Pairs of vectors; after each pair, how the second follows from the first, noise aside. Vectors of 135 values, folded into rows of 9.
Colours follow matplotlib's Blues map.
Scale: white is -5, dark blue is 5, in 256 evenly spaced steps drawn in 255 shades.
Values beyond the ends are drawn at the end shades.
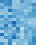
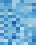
copied.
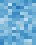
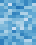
copied.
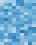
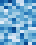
negated, scaled up.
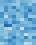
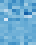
wrapped around, partly zeroed.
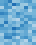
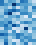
wrapped around, scaled up.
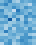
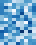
wrapped around, scaled up.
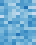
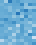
wrapped around, partly zeroed.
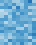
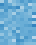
wrapped around, partly zeroed.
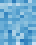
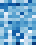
negated, scaled up.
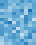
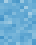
wrapped around, shrunk.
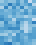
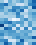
wrapped around, negated, scaled up.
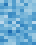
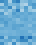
wrapped around, partly zeroed.
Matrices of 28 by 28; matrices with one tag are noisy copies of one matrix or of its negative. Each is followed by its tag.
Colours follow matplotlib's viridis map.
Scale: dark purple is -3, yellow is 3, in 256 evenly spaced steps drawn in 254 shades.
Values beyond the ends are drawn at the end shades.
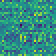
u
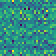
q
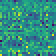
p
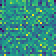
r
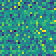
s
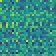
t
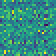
q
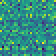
s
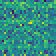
q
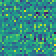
u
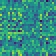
p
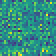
p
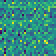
q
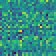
p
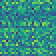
t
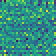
r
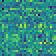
u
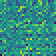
r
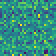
q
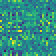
p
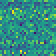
q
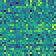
r
